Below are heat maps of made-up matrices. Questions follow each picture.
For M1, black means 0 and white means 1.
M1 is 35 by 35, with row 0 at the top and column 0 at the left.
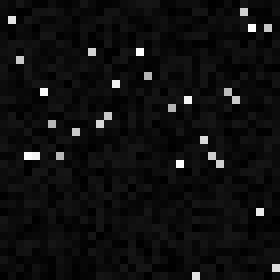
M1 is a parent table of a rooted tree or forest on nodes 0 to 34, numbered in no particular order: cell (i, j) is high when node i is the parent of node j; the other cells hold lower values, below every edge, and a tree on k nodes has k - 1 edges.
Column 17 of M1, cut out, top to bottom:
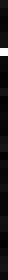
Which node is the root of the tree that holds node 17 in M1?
15
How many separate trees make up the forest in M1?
7
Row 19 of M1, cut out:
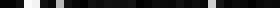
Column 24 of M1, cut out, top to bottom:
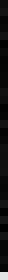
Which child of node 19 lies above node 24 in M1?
3
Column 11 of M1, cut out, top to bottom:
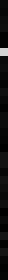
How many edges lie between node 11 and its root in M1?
2
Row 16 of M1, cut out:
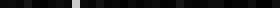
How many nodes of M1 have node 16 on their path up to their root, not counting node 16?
2
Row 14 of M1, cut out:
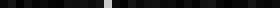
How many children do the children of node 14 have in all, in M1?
1
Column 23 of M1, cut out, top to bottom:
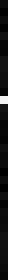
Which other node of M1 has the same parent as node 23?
29
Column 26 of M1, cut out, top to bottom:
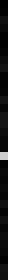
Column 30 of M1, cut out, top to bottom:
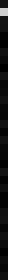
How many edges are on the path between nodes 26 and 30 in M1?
5
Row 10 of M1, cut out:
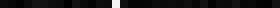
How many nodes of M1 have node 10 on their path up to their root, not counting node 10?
3
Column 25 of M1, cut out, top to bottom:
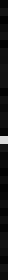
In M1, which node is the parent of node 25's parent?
6
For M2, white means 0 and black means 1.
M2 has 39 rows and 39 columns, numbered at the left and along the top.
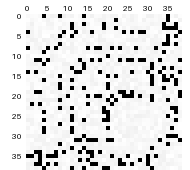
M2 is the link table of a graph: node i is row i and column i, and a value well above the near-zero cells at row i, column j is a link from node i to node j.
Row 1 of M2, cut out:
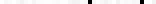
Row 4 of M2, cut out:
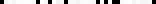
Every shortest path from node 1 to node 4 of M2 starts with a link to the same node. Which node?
node 35
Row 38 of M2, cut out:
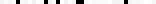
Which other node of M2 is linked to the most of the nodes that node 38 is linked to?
node 26
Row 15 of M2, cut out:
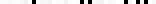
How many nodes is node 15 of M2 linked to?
6
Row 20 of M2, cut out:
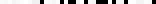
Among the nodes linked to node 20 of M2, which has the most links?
node 31
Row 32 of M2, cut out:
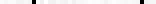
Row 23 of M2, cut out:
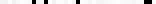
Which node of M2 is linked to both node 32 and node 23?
node 8
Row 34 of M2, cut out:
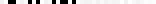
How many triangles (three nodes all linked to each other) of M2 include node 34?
0
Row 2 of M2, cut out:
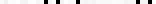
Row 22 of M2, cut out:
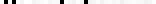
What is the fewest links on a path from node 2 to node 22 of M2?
3
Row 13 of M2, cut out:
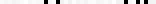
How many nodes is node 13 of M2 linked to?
5
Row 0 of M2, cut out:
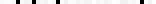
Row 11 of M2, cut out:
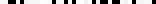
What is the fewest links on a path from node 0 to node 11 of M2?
3
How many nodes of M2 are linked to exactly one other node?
3
